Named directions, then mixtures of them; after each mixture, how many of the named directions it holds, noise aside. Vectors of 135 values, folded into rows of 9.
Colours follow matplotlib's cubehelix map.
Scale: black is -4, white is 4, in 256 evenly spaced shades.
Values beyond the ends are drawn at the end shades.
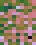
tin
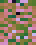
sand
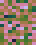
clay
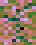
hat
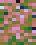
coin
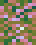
one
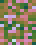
one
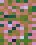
one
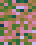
two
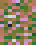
two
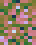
four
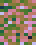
two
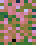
three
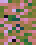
two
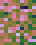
four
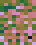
one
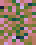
two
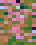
one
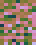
three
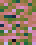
four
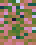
two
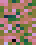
three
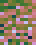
two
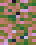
two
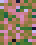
three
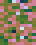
four
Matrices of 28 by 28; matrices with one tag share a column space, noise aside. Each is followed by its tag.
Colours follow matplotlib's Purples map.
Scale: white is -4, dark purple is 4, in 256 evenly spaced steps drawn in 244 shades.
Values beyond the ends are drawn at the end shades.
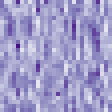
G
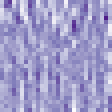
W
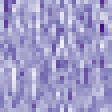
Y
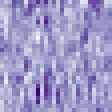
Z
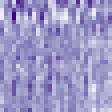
W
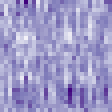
Z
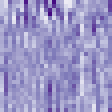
W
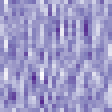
G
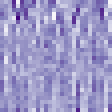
W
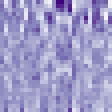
W
